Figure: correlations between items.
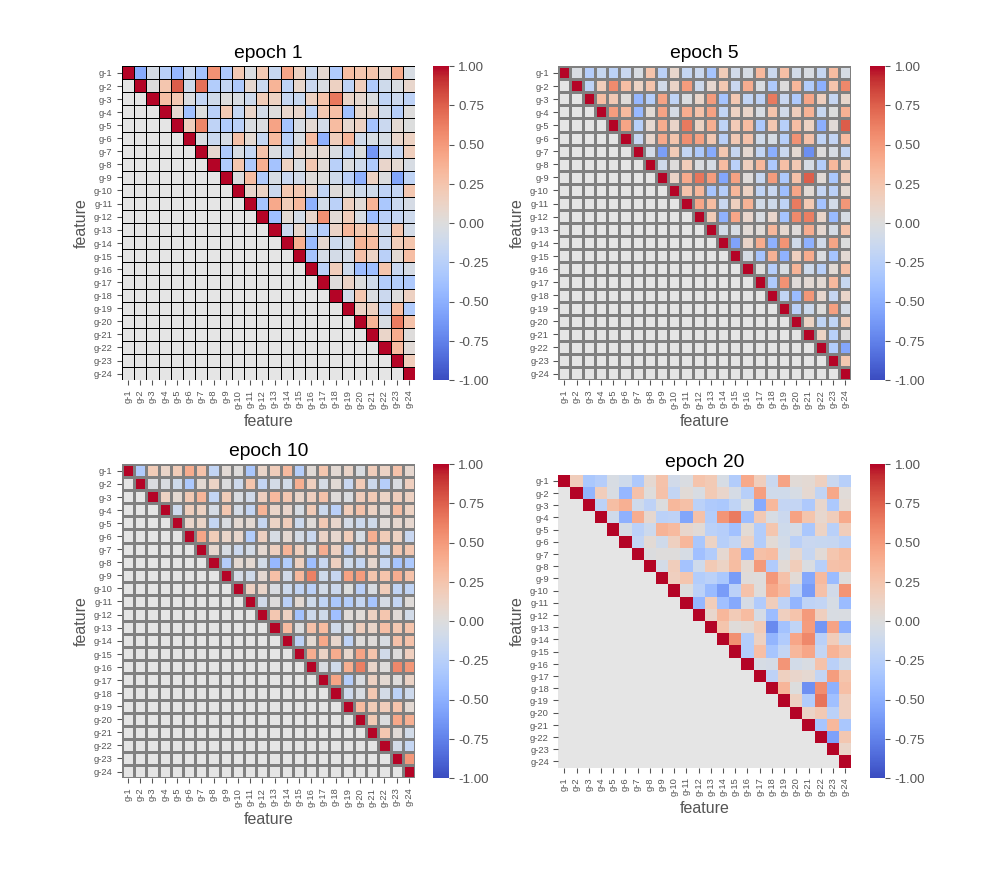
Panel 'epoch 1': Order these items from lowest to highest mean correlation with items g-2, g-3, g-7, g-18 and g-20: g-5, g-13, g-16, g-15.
g-16, g-15, g-13, g-5
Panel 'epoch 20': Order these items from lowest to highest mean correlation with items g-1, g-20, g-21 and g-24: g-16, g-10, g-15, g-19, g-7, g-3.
g-3, g-10, g-7, g-16, g-19, g-15
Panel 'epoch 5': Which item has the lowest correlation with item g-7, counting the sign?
g-21
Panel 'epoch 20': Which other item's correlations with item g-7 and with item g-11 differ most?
g-4
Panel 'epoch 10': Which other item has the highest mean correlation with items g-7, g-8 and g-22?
g-6
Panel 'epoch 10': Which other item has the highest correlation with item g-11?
g-2
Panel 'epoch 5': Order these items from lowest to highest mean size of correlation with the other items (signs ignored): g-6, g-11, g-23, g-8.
g-8, g-23, g-6, g-11
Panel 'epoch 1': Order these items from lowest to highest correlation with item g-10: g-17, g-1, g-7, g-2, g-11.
g-2, g-17, g-7, g-11, g-1
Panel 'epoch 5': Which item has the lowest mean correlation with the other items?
g-7
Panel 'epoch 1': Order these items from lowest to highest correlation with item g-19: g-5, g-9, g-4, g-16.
g-4, g-9, g-16, g-5
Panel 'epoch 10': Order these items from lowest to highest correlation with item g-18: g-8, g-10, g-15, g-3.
g-10, g-3, g-8, g-15
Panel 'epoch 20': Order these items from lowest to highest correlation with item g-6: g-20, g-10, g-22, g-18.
g-20, g-22, g-18, g-10
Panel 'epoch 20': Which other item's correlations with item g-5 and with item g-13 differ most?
g-18
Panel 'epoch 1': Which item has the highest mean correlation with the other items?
g-20
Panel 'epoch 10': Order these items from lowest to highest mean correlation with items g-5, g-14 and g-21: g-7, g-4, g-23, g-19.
g-19, g-4, g-23, g-7
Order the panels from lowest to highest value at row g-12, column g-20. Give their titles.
epoch 1, epoch 10, epoch 20, epoch 5
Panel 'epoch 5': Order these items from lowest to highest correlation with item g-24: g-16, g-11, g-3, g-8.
g-3, g-8, g-16, g-11
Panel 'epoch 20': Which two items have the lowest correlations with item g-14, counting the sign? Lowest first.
g-10, g-18
